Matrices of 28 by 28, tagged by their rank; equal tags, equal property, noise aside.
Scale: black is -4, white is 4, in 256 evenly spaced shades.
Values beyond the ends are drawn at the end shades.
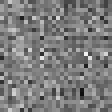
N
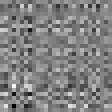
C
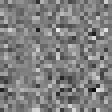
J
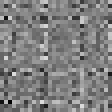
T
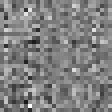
J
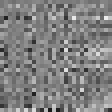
J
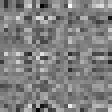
C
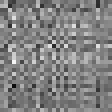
T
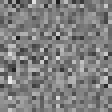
J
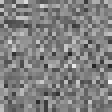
N
